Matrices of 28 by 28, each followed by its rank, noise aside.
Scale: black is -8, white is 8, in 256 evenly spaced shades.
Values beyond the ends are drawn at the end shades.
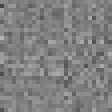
five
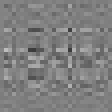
two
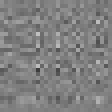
three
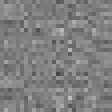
four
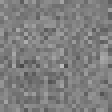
five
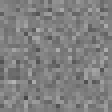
five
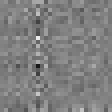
three
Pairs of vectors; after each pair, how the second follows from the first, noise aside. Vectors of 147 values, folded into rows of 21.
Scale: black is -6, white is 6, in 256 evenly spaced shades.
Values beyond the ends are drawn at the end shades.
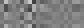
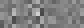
wrapped around.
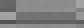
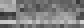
negated, scaled up.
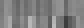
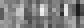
wrapped around, scaled up.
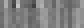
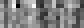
negated, scaled up.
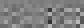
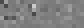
reversed, negated, partly zeroed.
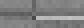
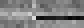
negated, scaled up.
